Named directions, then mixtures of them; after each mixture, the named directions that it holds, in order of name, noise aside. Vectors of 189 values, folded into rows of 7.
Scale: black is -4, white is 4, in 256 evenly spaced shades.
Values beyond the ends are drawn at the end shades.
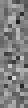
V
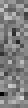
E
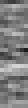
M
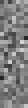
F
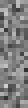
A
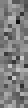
V.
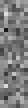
A, E, V.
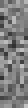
A, F.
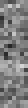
A, F, M.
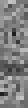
A, E, M.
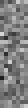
F.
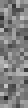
A.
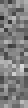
A, F, M.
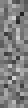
V.
